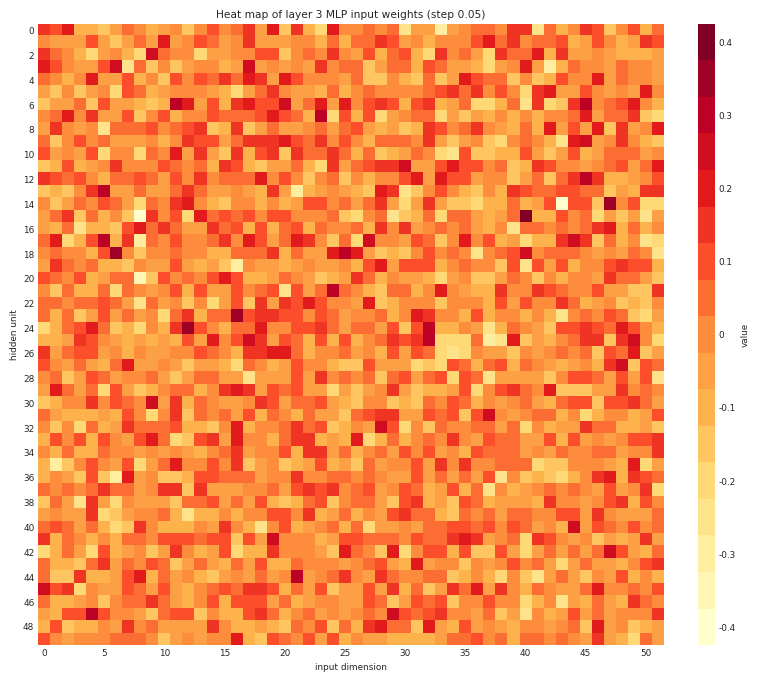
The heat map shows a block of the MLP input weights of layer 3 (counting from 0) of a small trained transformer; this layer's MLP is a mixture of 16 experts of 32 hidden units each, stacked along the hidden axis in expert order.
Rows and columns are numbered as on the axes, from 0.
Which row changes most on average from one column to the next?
17
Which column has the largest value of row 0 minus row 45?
24
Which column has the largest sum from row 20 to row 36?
16
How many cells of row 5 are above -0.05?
32
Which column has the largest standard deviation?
40
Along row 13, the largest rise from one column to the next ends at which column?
28
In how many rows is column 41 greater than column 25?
23
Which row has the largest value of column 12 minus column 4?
6
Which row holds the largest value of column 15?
20
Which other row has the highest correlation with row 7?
26
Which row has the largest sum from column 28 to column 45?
11
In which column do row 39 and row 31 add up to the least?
12
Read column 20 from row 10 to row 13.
-0.15 -0.05 0.1 -0.05
